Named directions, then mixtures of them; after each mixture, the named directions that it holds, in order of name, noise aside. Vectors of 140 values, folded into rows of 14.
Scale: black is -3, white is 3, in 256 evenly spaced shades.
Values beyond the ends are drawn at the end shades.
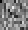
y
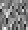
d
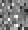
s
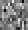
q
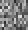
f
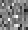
s.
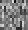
f, q, y.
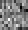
f, s, y.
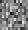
d, y.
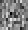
d, y.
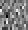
d, f.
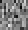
f, y.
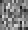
q, s, y.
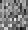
d, f, y.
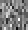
d, q.
